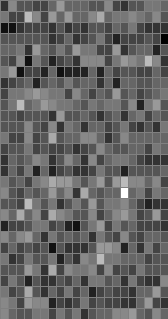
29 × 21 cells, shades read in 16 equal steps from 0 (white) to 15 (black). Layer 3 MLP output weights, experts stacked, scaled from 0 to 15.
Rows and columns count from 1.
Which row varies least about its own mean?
14
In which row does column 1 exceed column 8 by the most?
1
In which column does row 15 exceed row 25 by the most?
7
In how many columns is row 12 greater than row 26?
9
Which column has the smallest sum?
4
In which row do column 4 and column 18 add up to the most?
26
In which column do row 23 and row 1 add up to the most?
16
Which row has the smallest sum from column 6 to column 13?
17
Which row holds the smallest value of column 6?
10
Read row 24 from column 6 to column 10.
10 8 13 10 12
